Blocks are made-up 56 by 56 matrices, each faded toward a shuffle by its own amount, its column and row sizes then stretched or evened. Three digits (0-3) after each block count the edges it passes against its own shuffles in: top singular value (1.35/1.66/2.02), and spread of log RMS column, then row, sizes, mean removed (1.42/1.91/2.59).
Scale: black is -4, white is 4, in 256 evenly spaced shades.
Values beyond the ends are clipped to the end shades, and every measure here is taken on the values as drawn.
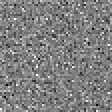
1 0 0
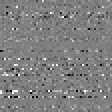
1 0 3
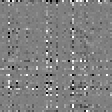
2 3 3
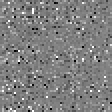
1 1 2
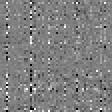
2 3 2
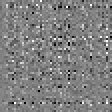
3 3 2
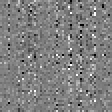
0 3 1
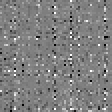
2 3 2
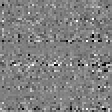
1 1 3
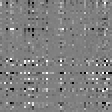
3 3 3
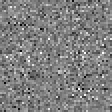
0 1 1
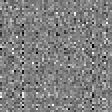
3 2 1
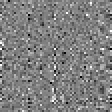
3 2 1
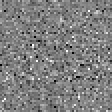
1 0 1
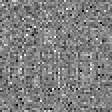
2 0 0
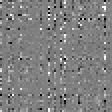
1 3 2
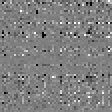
2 2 3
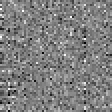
2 2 0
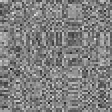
3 1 0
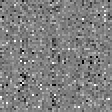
1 2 1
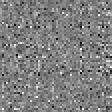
2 2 2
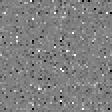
0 1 1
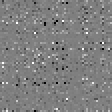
1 2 2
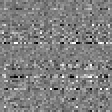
3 1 3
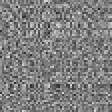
3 1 1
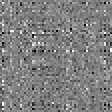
3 2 2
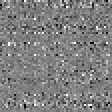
0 2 3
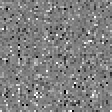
1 1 1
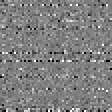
2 0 3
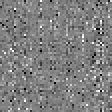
2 2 0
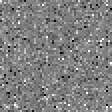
0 1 0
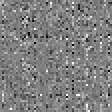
1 3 1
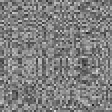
3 1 0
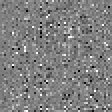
2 2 0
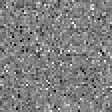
2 0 0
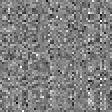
3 2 0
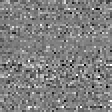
1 0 3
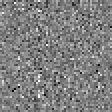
1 1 0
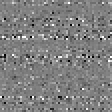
1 1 3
